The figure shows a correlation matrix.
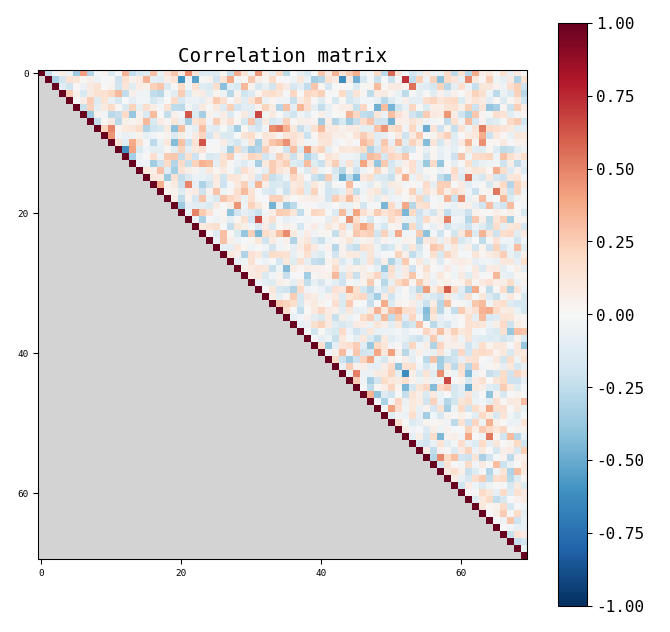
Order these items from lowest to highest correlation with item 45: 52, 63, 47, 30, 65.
52, 47, 65, 30, 63
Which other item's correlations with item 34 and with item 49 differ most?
5
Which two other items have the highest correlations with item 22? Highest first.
20, 46
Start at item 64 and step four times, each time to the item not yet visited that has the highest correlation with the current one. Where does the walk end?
15
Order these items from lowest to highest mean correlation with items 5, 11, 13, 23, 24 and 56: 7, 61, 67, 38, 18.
67, 7, 18, 61, 38
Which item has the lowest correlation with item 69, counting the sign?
39
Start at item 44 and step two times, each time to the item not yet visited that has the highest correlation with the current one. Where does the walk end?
31
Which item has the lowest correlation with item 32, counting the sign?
48
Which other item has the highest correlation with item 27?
1
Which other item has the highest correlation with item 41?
47
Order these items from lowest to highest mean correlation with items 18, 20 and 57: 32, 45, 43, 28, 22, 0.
32, 28, 0, 22, 45, 43
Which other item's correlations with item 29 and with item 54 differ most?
23
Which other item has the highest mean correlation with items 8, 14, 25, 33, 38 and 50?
34
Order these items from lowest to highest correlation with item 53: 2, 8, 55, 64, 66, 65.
55, 64, 66, 65, 8, 2
